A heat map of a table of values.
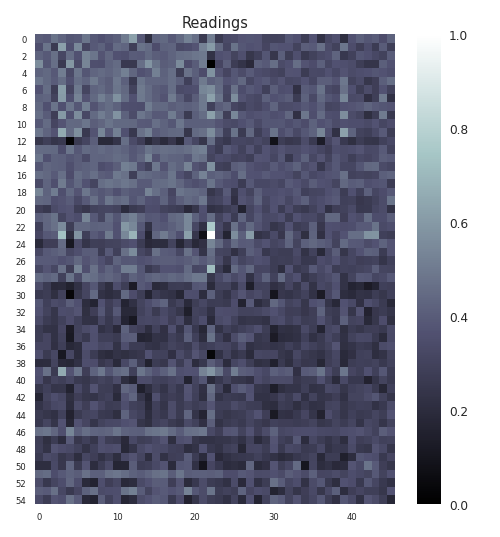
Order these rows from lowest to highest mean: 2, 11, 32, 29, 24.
29, 32, 24, 2, 11
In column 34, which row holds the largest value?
9
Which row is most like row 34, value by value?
44
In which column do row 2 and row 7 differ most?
22
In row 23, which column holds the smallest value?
21
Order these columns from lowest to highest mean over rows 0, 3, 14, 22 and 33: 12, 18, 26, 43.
26, 43, 12, 18
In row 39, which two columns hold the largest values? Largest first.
3, 22
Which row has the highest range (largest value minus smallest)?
23
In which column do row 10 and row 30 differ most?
4
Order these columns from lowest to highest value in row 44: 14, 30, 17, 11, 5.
30, 14, 5, 17, 11
